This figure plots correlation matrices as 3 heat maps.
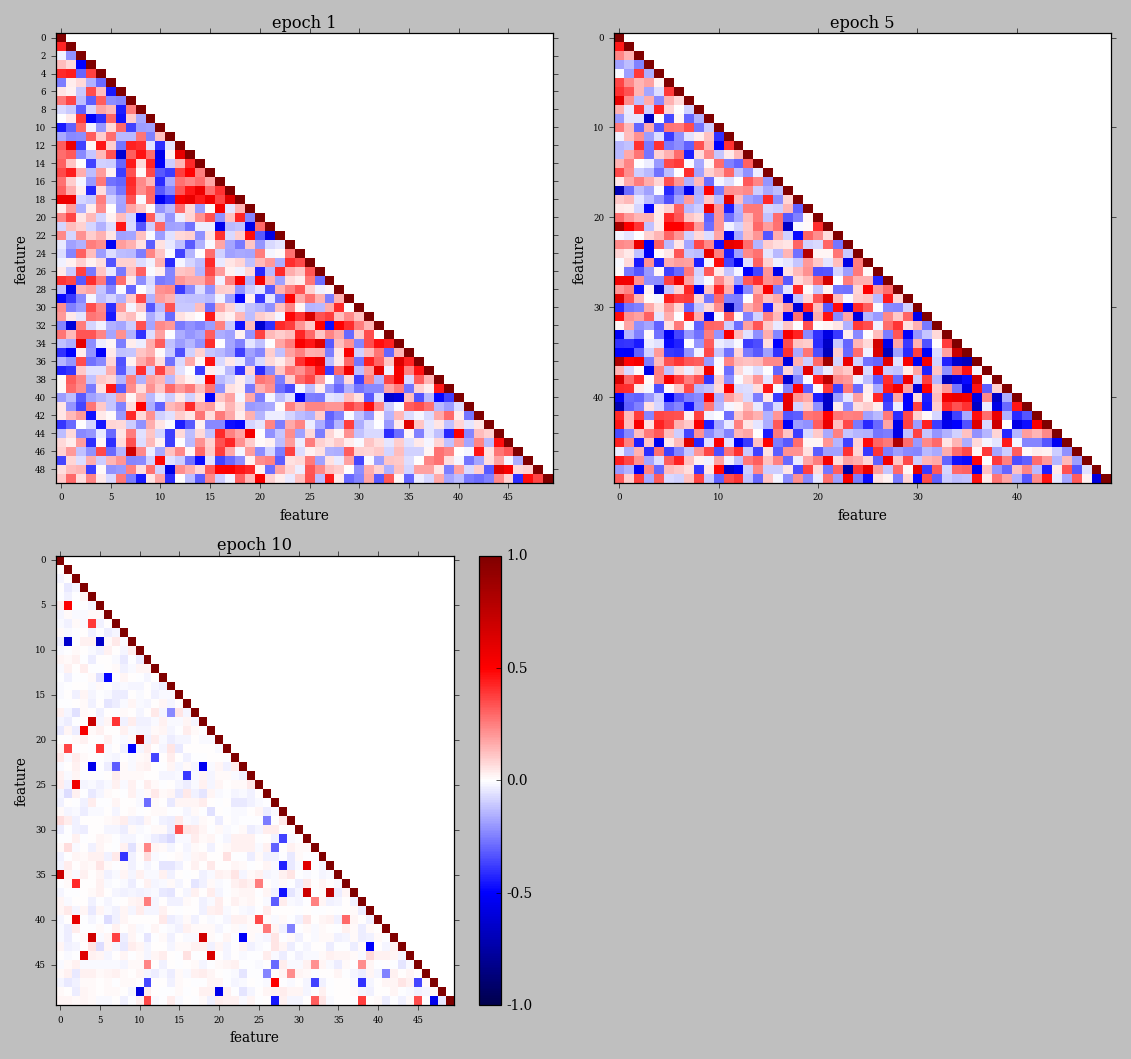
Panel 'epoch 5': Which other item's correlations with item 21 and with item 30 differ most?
36
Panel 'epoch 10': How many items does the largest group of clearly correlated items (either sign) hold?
7
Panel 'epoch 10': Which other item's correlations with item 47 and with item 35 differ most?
0
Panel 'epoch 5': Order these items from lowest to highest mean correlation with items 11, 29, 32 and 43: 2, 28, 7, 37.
37, 28, 7, 2
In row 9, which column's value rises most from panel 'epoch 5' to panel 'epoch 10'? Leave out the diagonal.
3
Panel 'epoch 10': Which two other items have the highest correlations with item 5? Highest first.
1, 21
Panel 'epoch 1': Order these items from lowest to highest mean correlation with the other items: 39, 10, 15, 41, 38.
10, 39, 41, 38, 15
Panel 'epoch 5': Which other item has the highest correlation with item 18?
11
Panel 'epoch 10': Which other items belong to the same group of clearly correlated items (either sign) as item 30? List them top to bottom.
15
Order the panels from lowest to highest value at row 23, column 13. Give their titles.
epoch 1, epoch 10, epoch 5
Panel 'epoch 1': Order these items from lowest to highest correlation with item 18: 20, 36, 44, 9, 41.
36, 41, 44, 9, 20
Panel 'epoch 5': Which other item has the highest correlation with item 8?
43
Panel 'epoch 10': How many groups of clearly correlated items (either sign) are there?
16
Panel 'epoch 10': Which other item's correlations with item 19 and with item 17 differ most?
44
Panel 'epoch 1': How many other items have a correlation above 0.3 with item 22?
4
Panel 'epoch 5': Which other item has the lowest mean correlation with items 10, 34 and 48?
23
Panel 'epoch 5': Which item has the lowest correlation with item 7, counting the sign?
17
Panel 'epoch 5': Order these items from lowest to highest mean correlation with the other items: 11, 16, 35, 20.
35, 11, 16, 20
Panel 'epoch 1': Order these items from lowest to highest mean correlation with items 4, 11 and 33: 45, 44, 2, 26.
44, 45, 2, 26
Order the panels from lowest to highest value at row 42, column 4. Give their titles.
epoch 1, epoch 5, epoch 10
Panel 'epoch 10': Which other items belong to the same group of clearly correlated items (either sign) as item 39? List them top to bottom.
43
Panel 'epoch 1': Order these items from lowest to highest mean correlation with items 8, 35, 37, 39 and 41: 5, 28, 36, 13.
28, 5, 13, 36
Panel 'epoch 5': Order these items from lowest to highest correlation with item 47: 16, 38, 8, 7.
8, 7, 16, 38
